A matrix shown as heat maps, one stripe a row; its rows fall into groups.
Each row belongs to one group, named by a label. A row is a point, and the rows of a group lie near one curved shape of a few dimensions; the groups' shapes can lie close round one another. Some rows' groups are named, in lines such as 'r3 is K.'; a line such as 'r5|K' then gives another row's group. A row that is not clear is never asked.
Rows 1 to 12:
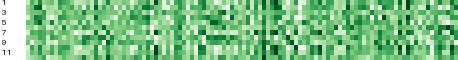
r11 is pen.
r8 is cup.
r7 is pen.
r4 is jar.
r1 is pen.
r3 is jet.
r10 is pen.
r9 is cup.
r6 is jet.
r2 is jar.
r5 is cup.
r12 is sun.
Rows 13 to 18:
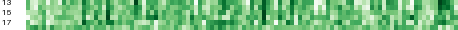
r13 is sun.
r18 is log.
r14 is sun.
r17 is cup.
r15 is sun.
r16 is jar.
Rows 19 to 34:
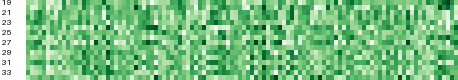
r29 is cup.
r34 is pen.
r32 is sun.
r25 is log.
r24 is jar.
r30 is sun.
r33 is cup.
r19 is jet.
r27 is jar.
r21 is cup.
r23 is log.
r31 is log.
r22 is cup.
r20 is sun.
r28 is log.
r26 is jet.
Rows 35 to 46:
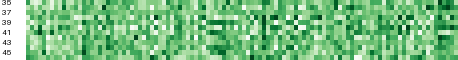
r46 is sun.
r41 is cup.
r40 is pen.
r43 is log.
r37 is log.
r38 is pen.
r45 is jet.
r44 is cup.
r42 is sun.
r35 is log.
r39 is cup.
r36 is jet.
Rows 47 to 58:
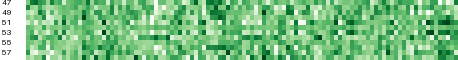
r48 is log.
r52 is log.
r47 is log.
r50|jet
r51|jet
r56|cup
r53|jet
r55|log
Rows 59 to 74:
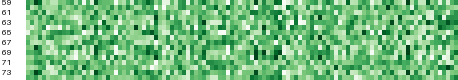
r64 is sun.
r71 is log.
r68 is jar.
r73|jar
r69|jar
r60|log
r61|sun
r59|jar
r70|pen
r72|jet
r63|jet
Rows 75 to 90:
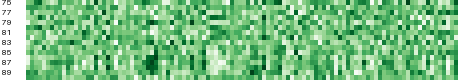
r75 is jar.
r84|log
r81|jet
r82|cup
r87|jar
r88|jar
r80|cup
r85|jet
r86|jar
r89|sun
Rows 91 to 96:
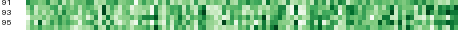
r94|jar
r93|jet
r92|jet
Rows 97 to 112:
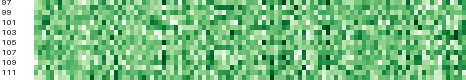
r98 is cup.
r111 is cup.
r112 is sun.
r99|log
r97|pen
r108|pen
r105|pen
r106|log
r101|jar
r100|log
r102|sun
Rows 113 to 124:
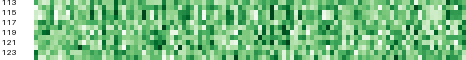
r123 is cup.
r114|jar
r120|sun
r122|jar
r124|log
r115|sun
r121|jar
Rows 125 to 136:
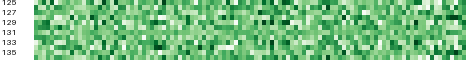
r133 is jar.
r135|jet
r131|log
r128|jet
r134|jar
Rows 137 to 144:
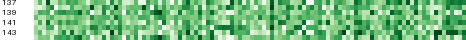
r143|jet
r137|pen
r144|jar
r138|sun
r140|sun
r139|jar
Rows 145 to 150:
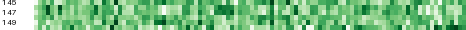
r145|jar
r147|cup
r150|jet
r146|cup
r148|sun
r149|jar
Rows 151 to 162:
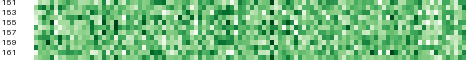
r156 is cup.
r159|cup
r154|jar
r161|jar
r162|sun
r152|log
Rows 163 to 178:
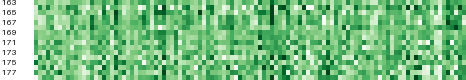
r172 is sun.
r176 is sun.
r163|sun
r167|sun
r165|jar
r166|sun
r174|pen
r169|sun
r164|pen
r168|jet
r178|jar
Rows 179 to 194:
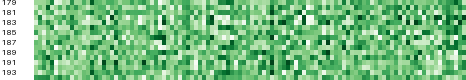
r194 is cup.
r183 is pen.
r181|cup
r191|sun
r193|cup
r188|jet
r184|jet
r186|jar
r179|jet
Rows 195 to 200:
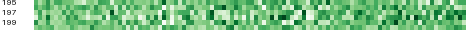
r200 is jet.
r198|pen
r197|jet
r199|log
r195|pen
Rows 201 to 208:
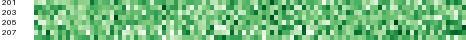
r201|sun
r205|log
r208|log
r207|pen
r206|jet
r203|cup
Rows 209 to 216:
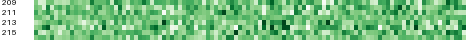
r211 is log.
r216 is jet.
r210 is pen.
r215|log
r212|log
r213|pen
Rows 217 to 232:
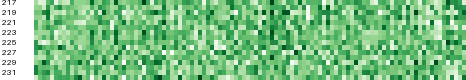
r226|jet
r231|cup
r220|pen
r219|jar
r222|cup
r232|jar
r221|pen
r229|jar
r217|sun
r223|sun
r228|sun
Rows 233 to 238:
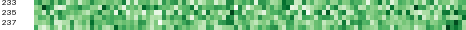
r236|log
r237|jet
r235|pen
